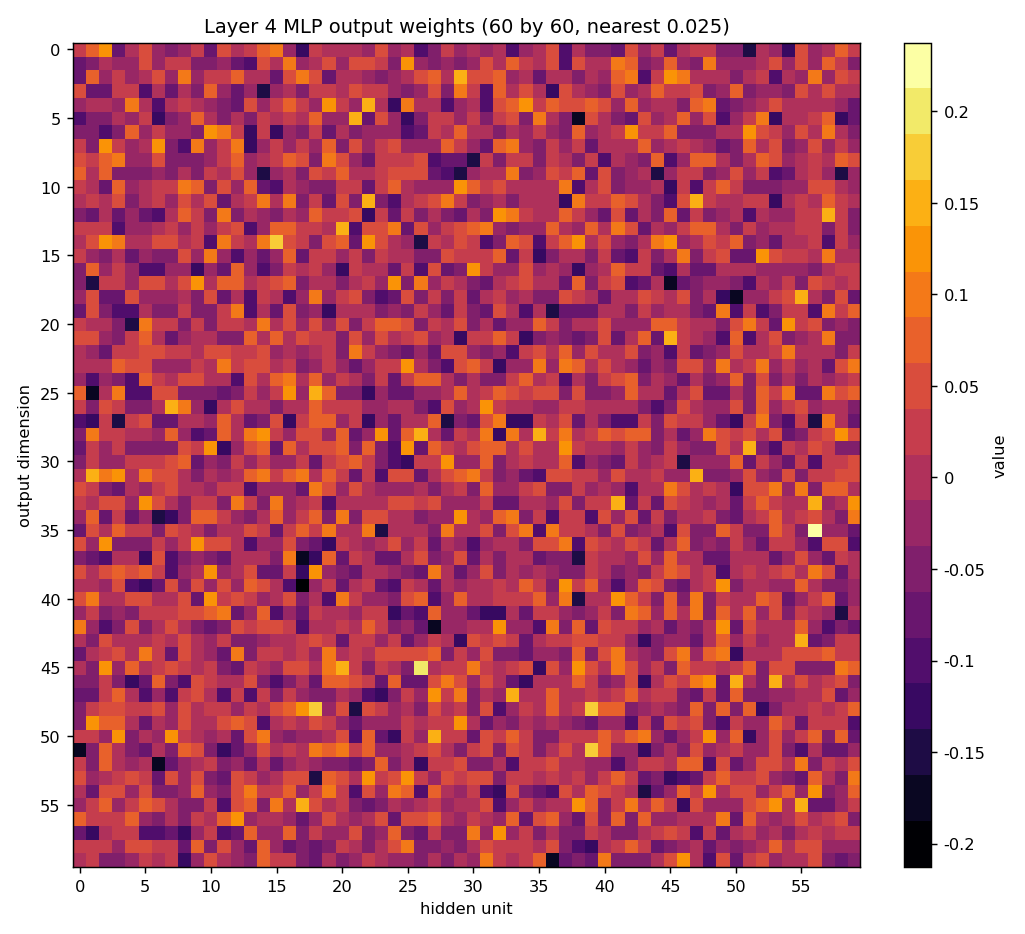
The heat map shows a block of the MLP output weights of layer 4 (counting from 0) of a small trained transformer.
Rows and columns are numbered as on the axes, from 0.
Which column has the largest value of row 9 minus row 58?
38
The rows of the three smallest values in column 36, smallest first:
59, 19, 3
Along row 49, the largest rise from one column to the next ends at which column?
1
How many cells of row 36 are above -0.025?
32
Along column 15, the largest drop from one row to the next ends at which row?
15
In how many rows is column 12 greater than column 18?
26
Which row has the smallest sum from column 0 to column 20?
37
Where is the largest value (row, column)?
35, 56
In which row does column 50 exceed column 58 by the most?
9
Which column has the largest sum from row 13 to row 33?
18
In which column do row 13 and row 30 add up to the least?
25
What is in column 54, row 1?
-0.025
